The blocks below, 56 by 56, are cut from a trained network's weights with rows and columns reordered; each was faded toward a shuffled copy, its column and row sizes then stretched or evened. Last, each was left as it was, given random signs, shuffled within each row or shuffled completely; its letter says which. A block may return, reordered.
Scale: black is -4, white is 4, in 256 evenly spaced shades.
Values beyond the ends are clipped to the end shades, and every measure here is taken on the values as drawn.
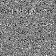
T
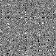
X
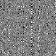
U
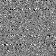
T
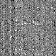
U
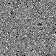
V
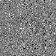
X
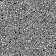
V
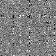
X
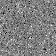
V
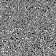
T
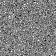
V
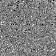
T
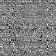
U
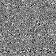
T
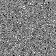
V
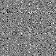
X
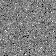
V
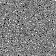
V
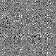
U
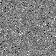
V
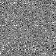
U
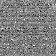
T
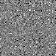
X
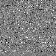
T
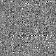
X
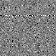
U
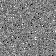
V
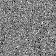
V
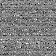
T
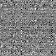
U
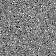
V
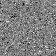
V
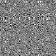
U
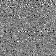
T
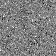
V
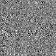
U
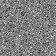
V
